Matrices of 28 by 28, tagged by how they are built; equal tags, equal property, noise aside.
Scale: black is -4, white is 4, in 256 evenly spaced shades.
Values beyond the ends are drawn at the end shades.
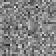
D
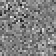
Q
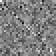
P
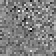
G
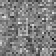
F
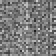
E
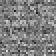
F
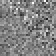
G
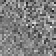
G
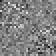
Q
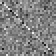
P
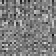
D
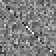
P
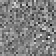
G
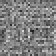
F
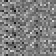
E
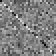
P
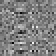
D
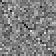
P
